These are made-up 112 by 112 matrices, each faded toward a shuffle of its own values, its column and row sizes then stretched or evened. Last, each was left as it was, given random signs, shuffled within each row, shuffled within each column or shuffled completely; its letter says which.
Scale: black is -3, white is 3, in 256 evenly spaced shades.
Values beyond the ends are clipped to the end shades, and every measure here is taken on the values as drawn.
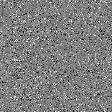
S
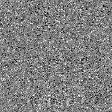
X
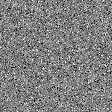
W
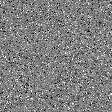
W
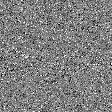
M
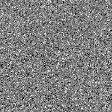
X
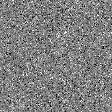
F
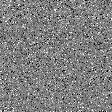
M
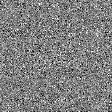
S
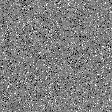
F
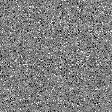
X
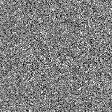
X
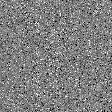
F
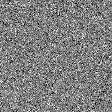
F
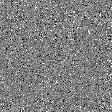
S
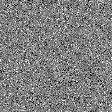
S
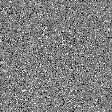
S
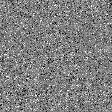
M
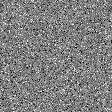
W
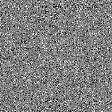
X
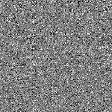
X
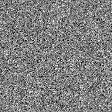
M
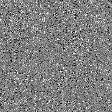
S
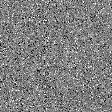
F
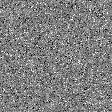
W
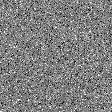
W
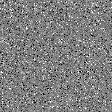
S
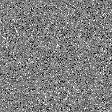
S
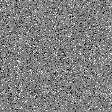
S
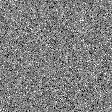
W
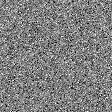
W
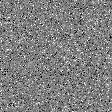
W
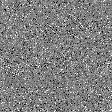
M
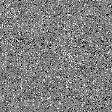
S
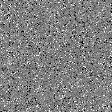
S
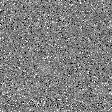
M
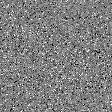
M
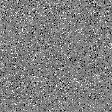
S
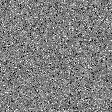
W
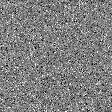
W
